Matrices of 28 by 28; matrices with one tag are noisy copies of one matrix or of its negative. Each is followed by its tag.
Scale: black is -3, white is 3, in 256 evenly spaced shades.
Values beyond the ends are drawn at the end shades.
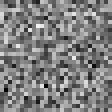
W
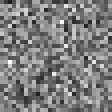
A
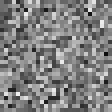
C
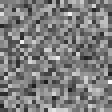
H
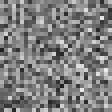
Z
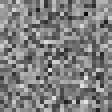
C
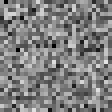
A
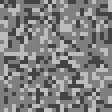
W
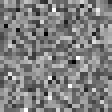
W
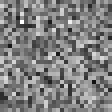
Z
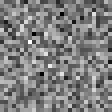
A
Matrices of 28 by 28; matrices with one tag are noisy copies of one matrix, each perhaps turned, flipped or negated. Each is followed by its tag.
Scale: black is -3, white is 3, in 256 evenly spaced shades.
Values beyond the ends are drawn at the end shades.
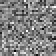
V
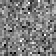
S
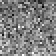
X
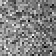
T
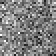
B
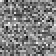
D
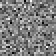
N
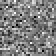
V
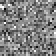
S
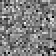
S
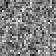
S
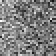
B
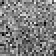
B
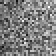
T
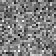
N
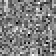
S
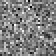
N
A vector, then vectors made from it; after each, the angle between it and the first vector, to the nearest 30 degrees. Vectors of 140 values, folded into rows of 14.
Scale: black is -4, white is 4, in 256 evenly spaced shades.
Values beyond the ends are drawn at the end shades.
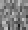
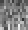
150 degrees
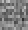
90 degrees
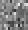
60 degrees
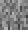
30 degrees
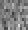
150 degrees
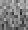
90 degrees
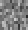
30 degrees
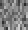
150 degrees
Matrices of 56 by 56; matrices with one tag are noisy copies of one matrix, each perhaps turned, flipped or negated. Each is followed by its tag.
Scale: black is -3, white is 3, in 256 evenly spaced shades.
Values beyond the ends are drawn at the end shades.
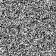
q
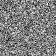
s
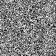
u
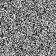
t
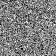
t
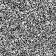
q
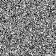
s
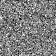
u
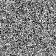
t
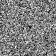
s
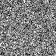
s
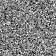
q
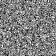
q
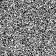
s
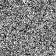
s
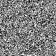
u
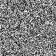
q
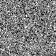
s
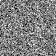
u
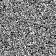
q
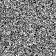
q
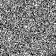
s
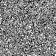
u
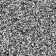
q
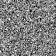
u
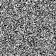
u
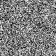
s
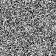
s
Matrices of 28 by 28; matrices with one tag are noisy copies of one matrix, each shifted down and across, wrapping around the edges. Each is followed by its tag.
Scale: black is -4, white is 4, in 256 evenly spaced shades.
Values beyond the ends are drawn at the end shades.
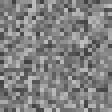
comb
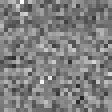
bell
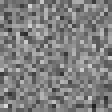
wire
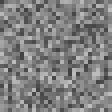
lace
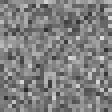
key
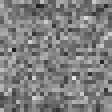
bell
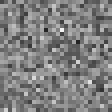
lace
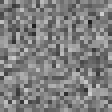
lace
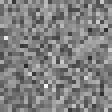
wire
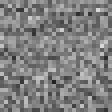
key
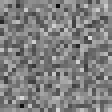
wire
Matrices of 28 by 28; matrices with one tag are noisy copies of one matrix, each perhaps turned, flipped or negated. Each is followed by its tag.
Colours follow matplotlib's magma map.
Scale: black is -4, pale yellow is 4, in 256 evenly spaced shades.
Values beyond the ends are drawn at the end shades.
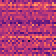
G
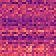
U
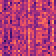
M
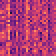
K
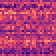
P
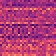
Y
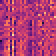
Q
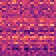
U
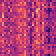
U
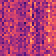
U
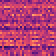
K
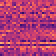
Q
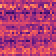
P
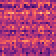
P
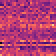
Q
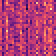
M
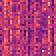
M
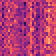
U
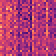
Y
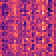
P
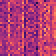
Y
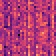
M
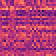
K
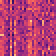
Q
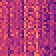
Y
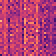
Y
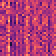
K
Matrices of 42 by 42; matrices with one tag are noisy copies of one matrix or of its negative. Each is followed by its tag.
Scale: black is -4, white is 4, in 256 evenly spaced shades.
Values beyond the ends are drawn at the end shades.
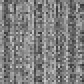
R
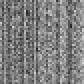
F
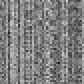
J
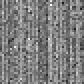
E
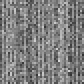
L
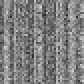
R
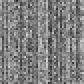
E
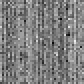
L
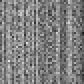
F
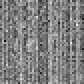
E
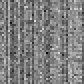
J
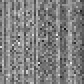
F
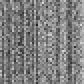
F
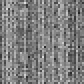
L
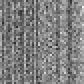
F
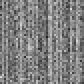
E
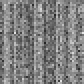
R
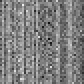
F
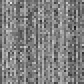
L
